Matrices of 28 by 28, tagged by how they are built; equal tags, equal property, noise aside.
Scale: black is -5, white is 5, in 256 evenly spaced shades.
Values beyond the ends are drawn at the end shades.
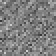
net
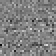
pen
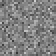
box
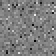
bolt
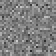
pen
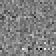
pen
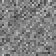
net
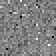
bolt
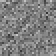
net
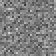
box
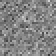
net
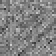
net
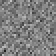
net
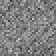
net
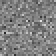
pen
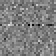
pen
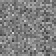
box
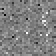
bolt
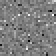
bolt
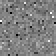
bolt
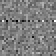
pen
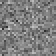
box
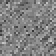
net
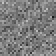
net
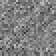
net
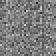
box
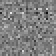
pen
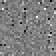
bolt
